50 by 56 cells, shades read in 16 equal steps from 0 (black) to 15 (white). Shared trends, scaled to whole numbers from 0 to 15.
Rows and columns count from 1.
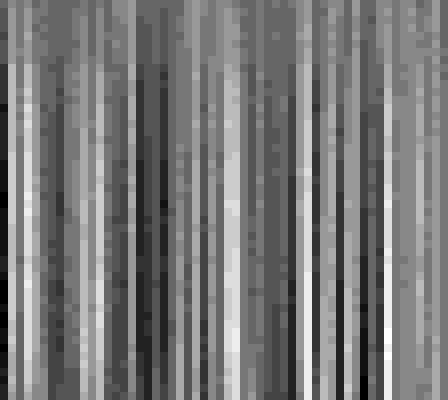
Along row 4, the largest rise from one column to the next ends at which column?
2
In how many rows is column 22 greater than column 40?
42
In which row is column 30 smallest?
1
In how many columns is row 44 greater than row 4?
21
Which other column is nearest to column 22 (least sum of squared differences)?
47
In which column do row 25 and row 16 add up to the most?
4
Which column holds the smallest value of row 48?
46
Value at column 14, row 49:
5
